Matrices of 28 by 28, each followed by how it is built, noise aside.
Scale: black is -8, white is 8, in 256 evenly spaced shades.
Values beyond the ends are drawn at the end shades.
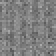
blocks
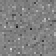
sparse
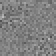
block diagonal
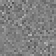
block diagonal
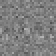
low rank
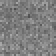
blocks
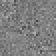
block diagonal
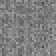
blocks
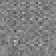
low rank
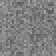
blocks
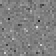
sparse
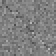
diagonal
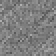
Hankel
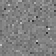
sparse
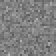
noise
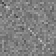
diagonal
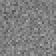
noise
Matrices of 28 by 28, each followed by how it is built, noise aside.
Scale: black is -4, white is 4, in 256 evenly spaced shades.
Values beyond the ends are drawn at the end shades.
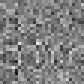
low rank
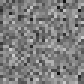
repeating rows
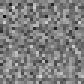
repeating columns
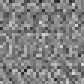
repeating columns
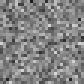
repeating columns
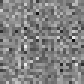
low rank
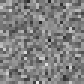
repeating rows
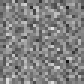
repeating rows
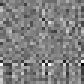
low rank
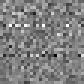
uneven rows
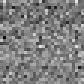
repeating columns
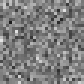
noise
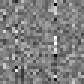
uneven columns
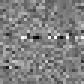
uneven rows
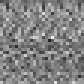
repeating columns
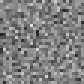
noise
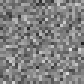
noise
